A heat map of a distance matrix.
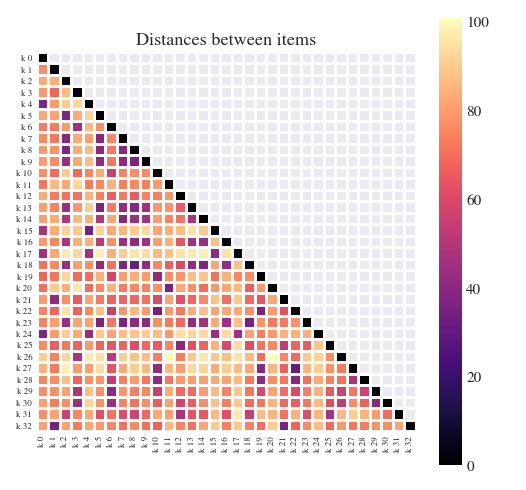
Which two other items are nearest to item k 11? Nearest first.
k 20, k 18
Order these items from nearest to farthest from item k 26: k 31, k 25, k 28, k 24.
k 28, k 25, k 31, k 24
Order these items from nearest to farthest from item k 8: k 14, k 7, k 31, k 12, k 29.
k 7, k 14, k 31, k 12, k 29
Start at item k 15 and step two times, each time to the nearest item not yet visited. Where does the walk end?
k 0
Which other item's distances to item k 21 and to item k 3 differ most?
k 32
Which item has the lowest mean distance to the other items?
k 18
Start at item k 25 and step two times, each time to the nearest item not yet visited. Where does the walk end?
k 31
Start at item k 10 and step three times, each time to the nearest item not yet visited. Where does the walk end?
k 19
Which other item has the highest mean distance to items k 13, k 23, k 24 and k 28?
k 26
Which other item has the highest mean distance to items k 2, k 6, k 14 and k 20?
k 17
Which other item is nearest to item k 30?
k 29
